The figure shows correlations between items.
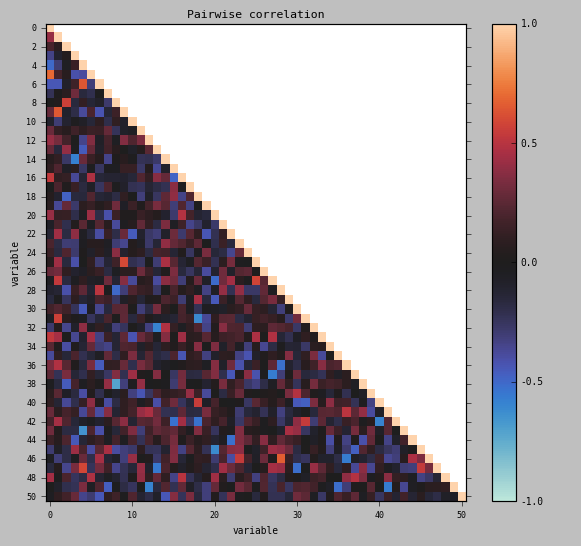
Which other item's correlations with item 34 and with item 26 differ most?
44
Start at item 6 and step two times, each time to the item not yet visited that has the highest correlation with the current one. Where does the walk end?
47
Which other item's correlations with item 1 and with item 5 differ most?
31
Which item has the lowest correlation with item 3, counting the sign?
14
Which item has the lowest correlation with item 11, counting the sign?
39
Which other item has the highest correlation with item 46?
28
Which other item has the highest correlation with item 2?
8
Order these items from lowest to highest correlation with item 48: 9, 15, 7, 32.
15, 9, 7, 32
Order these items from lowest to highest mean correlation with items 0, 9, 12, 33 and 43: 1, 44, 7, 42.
7, 44, 42, 1
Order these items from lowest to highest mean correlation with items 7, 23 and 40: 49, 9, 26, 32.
9, 49, 26, 32
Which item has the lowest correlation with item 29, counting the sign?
20
